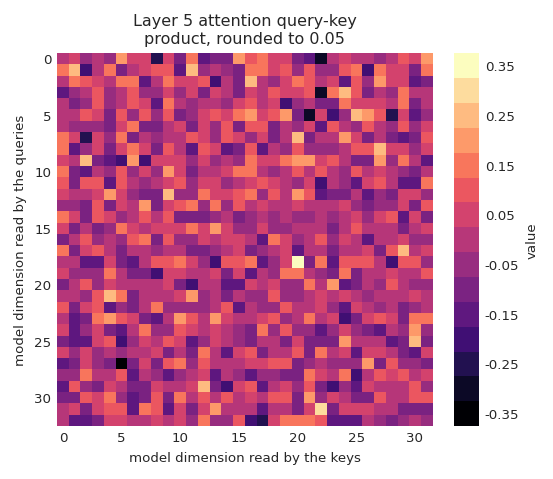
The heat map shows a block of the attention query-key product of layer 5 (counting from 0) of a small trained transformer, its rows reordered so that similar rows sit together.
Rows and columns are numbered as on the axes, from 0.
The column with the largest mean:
9
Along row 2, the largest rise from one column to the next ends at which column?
16
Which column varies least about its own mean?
18
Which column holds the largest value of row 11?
31
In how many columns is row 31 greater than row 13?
14
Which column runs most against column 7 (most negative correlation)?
21
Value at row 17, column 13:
-0.05
